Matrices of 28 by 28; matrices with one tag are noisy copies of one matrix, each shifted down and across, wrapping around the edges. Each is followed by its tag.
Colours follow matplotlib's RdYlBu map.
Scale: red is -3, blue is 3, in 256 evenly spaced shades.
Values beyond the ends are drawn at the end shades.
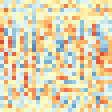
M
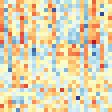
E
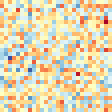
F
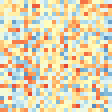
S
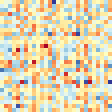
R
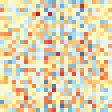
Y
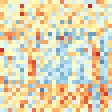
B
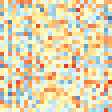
Y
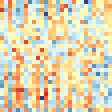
E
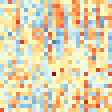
E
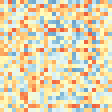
S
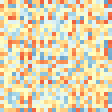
R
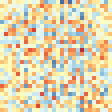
Y
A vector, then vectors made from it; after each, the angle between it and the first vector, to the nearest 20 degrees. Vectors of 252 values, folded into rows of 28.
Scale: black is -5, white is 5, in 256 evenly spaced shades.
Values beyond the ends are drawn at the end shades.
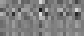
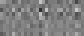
20 degrees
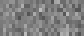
120 degrees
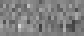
120 degrees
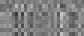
80 degrees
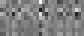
20 degrees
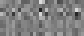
20 degrees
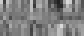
80 degrees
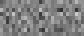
140 degrees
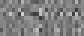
120 degrees
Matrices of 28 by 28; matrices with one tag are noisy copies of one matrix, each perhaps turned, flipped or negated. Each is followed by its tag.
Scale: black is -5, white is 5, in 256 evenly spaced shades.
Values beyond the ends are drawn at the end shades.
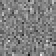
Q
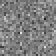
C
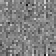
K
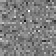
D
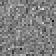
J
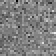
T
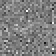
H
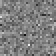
D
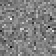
C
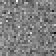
T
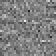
D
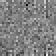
K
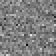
D
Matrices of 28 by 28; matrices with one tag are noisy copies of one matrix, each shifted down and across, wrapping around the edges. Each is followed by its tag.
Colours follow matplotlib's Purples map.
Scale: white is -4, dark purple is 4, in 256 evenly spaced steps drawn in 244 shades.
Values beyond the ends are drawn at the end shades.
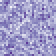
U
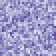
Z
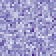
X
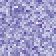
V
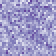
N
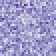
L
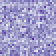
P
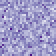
Z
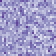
U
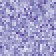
Z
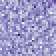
Z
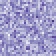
X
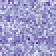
P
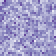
U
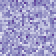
P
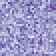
P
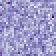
Z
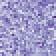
U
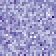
X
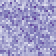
N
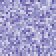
X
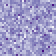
U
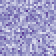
P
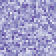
L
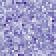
Z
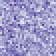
N
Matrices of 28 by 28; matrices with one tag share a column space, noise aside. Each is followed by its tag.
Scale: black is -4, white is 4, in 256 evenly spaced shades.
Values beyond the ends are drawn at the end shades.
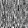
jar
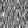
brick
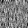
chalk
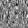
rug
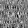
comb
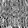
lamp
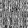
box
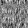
chalk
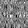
comb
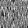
brick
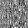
jar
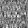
comb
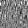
rug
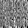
lamp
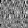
rug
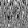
rug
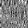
rug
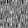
chalk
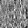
jar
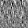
rug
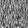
jar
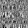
comb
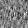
brick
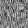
brick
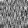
brick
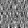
comb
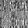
box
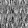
chalk
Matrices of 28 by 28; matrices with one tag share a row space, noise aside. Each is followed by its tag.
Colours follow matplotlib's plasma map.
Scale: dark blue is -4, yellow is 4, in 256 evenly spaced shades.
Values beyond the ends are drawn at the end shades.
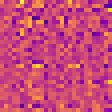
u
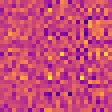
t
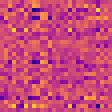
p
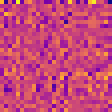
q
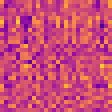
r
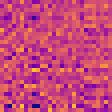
p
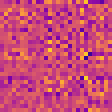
t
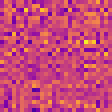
p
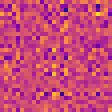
q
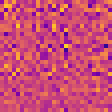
q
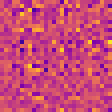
u
